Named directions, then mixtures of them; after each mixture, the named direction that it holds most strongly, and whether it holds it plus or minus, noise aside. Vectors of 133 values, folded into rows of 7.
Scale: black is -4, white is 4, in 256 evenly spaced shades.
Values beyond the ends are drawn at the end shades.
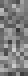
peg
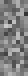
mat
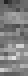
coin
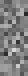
mat, plus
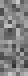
peg, minus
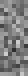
peg, minus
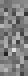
mat, plus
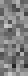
mat, plus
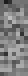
coin, plus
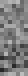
peg, minus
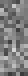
peg, plus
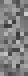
mat, minus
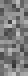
mat, plus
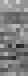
coin, minus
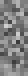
mat, plus
